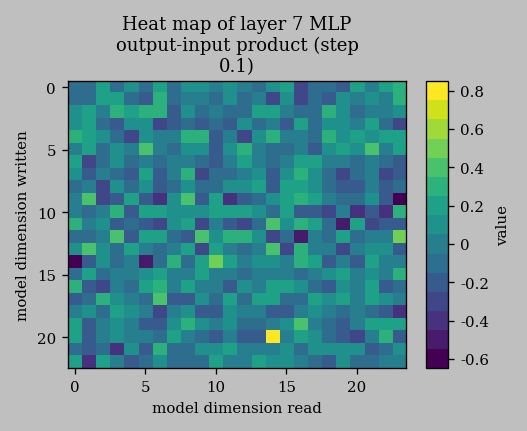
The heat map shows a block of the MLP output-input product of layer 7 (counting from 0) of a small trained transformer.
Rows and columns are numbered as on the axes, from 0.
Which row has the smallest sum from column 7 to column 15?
3
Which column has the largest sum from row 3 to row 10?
8
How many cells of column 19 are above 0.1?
4
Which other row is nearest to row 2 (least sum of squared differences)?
15
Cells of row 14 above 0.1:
7
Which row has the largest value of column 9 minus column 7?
12
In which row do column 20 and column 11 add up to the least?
9
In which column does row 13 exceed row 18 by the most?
14
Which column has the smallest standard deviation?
13
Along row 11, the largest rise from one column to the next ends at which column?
20
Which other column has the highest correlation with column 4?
1
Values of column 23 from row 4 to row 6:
0.2 0.2 -0.2
